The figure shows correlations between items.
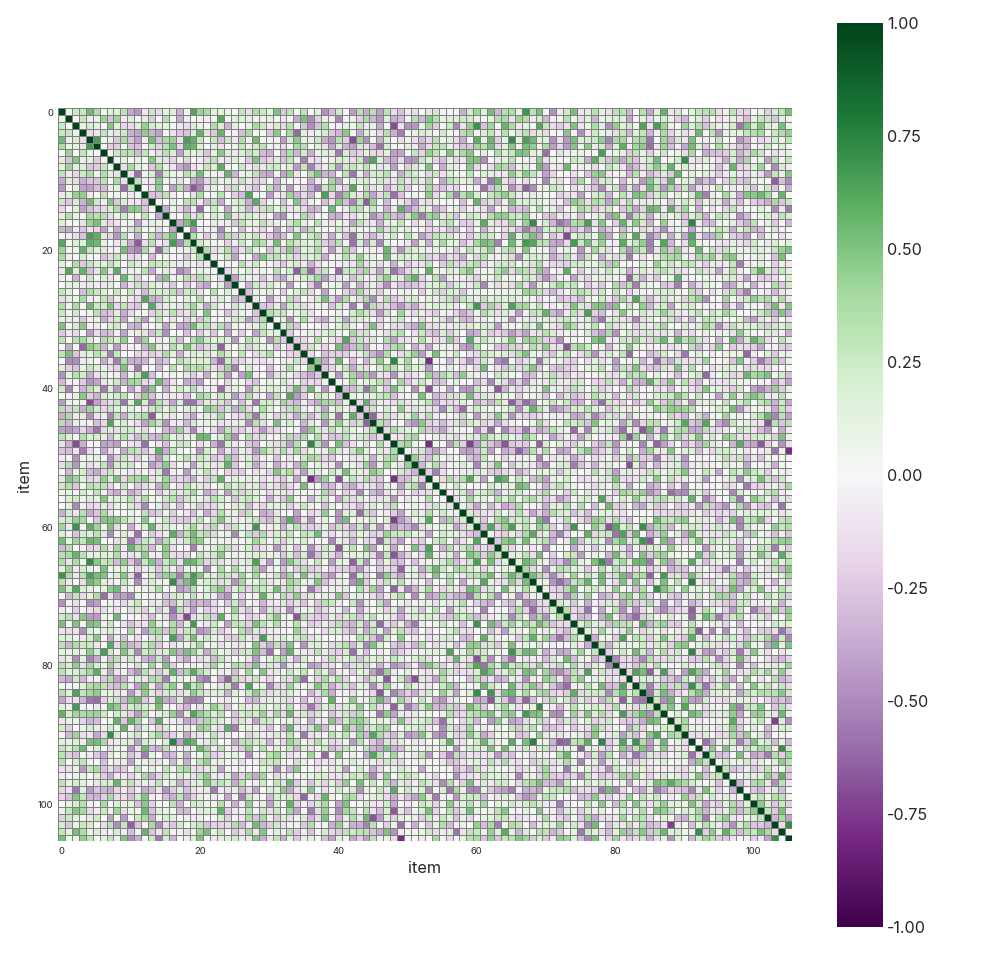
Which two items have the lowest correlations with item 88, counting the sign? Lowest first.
103, 55
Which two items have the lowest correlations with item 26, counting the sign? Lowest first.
99, 38
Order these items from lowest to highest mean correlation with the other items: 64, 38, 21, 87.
38, 21, 64, 87
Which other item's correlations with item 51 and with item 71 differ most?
82
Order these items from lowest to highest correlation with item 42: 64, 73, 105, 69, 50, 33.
105, 33, 50, 69, 64, 73
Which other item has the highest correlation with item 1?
23
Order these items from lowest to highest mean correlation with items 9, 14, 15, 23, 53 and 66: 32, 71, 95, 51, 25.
32, 95, 71, 25, 51
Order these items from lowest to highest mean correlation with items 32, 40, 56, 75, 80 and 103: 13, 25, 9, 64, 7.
64, 9, 25, 7, 13
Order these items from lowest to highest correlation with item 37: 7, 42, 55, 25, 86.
25, 42, 86, 7, 55
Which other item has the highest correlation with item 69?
86
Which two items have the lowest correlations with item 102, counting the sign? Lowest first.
45, 93
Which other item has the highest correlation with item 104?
92
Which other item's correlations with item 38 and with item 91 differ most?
68
